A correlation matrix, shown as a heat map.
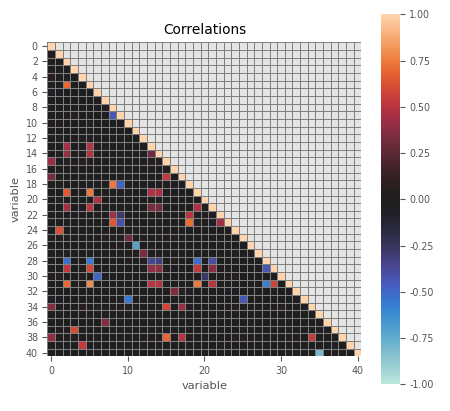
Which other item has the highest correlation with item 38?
15
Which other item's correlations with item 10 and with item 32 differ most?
33
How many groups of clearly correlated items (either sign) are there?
13
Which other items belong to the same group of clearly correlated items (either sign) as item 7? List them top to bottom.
36
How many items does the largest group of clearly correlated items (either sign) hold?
9
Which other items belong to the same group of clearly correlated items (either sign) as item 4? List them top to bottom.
39
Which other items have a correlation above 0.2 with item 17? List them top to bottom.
0, 15, 34, 38
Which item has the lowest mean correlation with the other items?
28
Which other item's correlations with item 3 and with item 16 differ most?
37
